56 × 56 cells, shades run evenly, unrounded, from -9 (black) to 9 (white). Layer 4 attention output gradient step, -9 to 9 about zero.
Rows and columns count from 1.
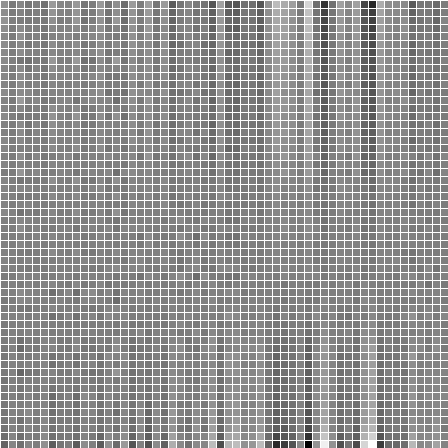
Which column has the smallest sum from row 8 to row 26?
47
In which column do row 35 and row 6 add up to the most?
39
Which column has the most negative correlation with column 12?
15
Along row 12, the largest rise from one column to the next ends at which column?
48
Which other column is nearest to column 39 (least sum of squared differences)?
35
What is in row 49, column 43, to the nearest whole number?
-1
